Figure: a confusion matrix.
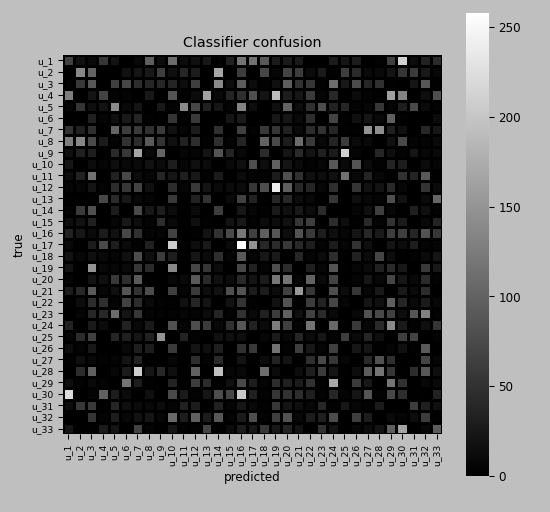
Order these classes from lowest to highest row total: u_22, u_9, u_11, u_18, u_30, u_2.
u_18, u_22, u_11, u_9, u_2, u_30
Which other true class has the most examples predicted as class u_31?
u_23
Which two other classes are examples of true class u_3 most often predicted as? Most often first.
u_14, u_24
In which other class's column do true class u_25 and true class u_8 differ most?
u_1
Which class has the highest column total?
u_16
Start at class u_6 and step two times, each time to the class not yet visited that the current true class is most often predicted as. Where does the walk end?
u_24
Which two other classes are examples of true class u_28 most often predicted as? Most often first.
u_7, u_14
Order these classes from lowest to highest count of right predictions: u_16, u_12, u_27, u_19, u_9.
u_27, u_12, u_19, u_9, u_16
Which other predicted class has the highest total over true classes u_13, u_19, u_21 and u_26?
u_10
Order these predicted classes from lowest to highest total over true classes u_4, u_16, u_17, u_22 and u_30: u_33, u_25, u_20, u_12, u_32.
u_25, u_12, u_32, u_33, u_20
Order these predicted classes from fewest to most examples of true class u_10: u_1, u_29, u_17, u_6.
u_6, u_1, u_29, u_17
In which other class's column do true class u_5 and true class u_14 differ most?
u_11
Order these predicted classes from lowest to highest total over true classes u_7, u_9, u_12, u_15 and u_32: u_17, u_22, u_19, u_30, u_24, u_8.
u_30, u_8, u_17, u_22, u_24, u_19
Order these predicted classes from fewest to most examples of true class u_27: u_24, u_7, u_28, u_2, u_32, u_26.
u_26, u_2, u_7, u_24, u_32, u_28
